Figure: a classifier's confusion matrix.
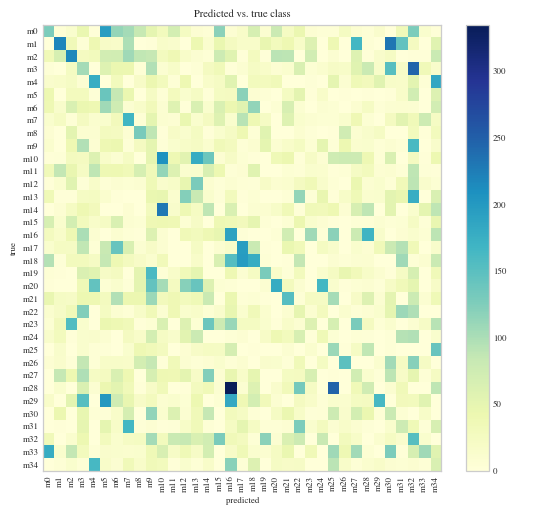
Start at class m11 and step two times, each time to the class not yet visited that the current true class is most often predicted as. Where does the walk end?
m13
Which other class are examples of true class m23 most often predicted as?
m2
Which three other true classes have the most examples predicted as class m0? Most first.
m33, m18, m15
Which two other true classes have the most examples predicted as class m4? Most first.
m34, m20
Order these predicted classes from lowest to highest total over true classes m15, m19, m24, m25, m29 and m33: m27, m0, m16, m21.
m21, m27, m0, m16
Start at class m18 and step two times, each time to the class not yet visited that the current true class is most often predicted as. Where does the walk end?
m6
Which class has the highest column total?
m32
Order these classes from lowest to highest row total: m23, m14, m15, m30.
m15, m30, m14, m23
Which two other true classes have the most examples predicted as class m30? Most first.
m1, m3
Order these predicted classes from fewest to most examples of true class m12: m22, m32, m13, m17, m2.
m17, m22, m2, m32, m13
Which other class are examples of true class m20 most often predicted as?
m24
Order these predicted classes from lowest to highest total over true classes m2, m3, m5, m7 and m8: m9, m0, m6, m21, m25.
m25, m0, m21, m6, m9
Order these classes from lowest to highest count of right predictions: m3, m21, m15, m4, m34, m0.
m15, m34, m3, m0, m21, m4
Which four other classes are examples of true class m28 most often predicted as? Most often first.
m16, m25, m22, m34
